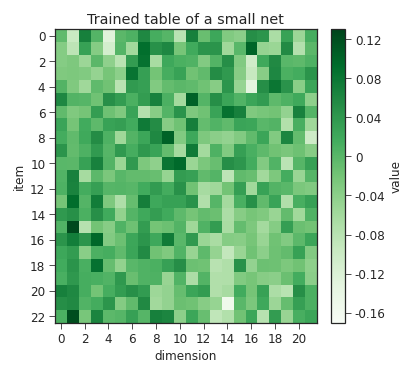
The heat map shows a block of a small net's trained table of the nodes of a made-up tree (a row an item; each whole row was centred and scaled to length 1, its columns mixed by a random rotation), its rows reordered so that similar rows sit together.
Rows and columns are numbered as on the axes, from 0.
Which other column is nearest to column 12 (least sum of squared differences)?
5
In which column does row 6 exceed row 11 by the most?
14
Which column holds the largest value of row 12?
1
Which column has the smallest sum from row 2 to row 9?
16
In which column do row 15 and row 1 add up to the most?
7
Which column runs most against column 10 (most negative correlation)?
11
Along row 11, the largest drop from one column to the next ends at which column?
2
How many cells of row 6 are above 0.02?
7
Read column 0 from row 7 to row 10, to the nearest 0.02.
0.02 0.02 0.04 0
